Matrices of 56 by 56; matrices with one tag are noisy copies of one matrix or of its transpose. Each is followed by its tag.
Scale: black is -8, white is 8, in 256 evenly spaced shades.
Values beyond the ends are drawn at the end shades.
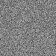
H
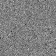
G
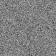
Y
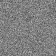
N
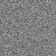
Y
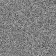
G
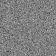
H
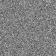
Y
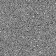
G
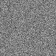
H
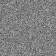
H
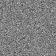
Y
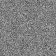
G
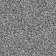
Y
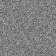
Y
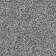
N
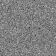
Y
